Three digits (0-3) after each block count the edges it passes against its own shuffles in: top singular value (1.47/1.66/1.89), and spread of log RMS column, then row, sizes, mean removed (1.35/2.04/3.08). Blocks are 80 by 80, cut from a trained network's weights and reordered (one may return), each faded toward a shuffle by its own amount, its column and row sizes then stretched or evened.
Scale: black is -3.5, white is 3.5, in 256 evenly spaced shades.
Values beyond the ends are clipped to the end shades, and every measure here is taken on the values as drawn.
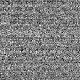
2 0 1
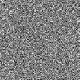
3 1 1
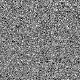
0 1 1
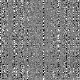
2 3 1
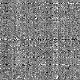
2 1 2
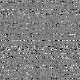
0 1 3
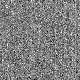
0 0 0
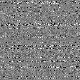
0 1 3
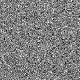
1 1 0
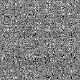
1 2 1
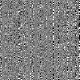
3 3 1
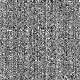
2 0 1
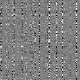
3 3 1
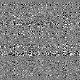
1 2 3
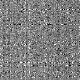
2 1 2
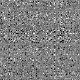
0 2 2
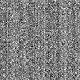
2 0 1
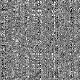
1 2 1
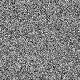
1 0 0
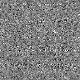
0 1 2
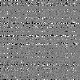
0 2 3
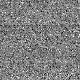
0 0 1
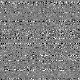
0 1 3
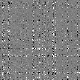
0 3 2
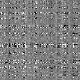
3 2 3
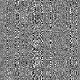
3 3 0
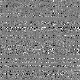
0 1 3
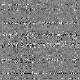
1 2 3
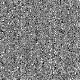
0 1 0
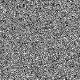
0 1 1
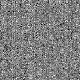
1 0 1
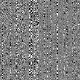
3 3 0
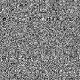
2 0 2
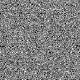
1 0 2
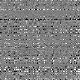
3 2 3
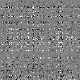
2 2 3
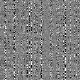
2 3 0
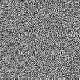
3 0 0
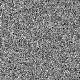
0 0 0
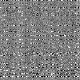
2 1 3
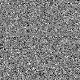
0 0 2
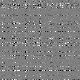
1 2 3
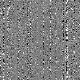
0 3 0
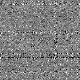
1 1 2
